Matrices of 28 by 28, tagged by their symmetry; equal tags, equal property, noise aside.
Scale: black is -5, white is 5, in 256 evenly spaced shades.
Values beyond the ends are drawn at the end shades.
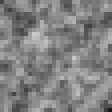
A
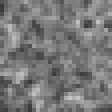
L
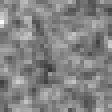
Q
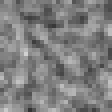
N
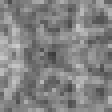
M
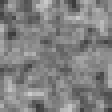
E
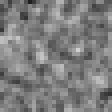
Q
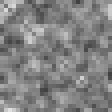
A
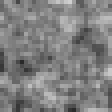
N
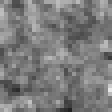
Q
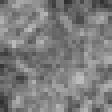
A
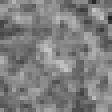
L
